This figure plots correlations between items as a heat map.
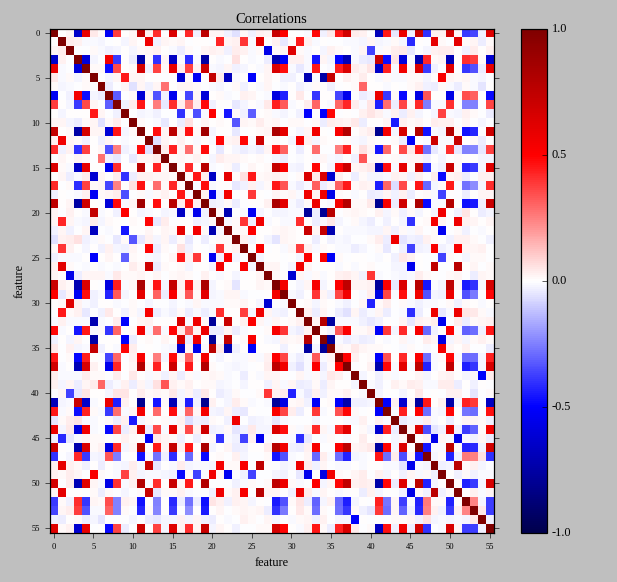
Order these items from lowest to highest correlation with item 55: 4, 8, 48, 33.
48, 8, 33, 4
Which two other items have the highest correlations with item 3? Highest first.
41, 7
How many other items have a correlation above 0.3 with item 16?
5
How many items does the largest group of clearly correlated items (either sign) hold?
24
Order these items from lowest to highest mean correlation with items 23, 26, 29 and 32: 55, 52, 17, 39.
52, 39, 17, 55
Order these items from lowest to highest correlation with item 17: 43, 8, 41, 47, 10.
41, 47, 43, 10, 8
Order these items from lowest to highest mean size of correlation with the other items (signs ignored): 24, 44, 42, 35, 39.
39, 24, 35, 42, 44
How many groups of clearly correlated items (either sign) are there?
7
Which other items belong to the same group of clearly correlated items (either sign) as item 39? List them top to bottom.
6, 14
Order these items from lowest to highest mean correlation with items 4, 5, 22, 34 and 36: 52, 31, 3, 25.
3, 52, 31, 25
